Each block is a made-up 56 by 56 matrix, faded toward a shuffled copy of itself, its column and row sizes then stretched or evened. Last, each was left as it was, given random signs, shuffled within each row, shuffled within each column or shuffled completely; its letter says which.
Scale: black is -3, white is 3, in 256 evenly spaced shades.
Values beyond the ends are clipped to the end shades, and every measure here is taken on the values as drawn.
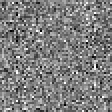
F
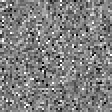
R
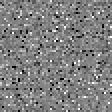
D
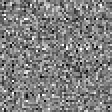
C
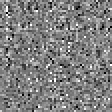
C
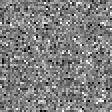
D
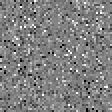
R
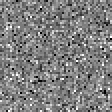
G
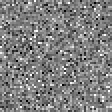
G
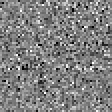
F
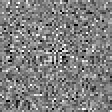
C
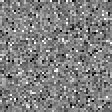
D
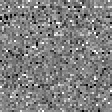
D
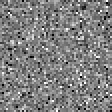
R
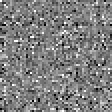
F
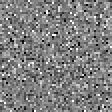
G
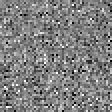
C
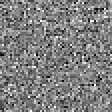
D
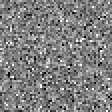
G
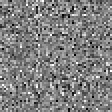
C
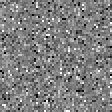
R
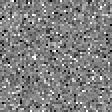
G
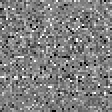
D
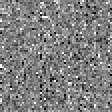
R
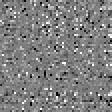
C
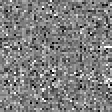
F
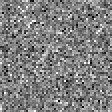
G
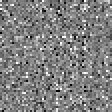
F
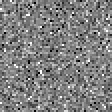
G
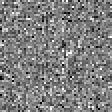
F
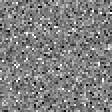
G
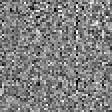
C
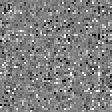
F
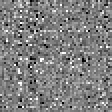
C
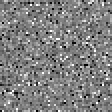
D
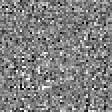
F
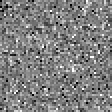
G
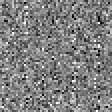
R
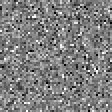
G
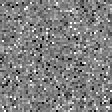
G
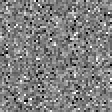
R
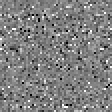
D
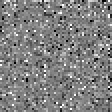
F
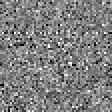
D
